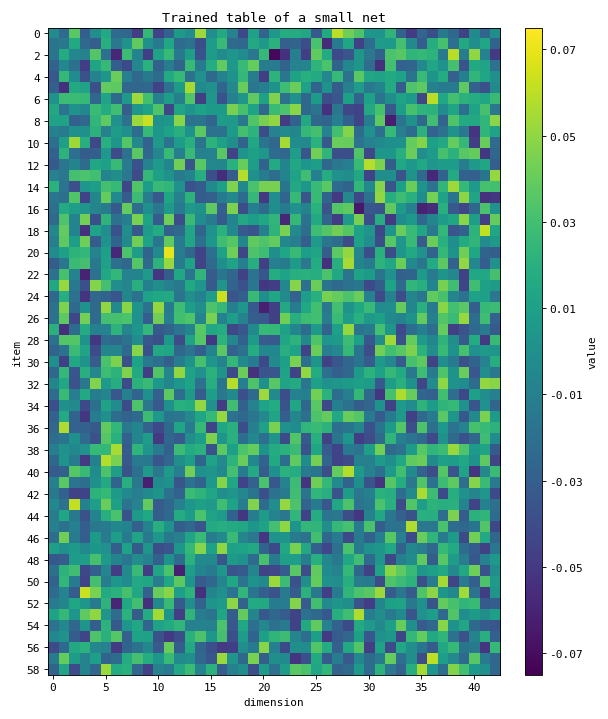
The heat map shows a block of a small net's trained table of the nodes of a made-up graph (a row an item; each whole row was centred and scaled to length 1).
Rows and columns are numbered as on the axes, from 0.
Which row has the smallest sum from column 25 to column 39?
37
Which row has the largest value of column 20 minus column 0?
56
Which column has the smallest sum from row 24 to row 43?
0
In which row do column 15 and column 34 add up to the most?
45
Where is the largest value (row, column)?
20, 11
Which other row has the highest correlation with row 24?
35
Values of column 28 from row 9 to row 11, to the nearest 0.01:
0.05 0.04 -0.04
